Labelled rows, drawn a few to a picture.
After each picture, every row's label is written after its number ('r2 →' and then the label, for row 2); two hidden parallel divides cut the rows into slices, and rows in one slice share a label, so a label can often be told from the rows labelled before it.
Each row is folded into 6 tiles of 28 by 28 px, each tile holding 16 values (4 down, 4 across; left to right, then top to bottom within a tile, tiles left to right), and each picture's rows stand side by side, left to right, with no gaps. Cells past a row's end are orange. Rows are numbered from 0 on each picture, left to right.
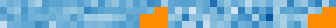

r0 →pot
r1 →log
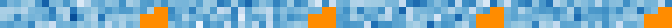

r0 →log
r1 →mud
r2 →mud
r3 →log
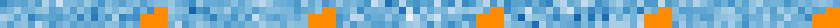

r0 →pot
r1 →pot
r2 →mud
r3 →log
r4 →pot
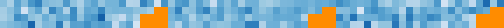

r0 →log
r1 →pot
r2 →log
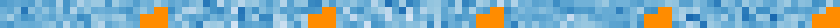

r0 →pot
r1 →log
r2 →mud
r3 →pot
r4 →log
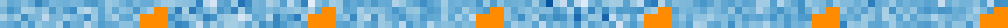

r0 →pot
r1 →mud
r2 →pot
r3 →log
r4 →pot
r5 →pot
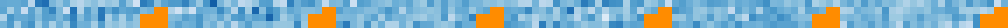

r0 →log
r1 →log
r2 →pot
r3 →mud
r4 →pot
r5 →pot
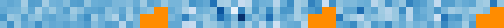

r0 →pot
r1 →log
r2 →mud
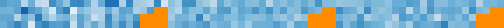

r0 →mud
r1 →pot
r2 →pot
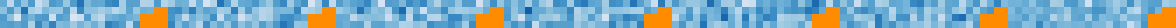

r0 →mud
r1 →mud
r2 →mud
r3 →mud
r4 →log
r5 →mud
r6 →pot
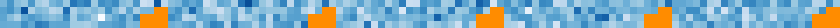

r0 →mud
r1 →mud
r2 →log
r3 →log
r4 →mud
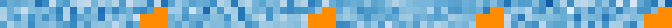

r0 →log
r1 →log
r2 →pot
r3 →log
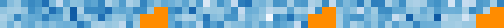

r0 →log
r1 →mud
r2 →log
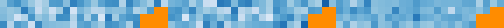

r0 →mud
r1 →mud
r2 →pot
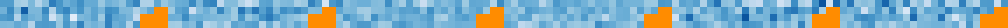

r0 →mud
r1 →log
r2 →pot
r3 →pot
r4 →log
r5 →log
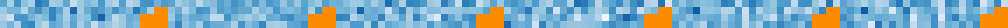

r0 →log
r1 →pot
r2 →mud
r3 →mud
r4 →mud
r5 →mud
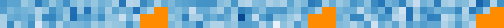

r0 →log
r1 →log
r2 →log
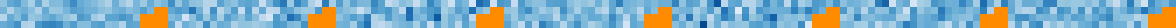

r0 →pot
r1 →mud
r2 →log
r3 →pot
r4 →log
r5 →log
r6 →log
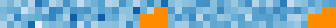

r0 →log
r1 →pot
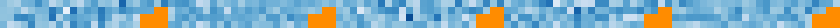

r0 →log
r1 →pot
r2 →log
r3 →log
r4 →pot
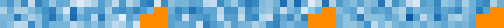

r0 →log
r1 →mud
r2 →log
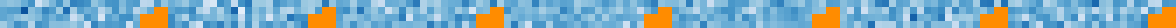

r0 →mud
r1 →mud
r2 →mud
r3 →pot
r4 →pot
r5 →log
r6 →mud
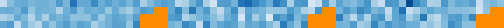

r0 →pot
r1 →mud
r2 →mud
